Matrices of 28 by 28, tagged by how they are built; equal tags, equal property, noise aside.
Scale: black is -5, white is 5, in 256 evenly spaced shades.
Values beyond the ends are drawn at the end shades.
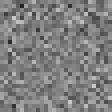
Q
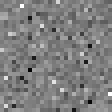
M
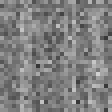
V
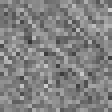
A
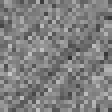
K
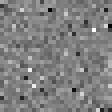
M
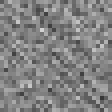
A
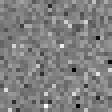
M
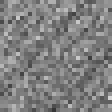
K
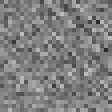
A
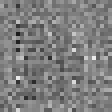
Q
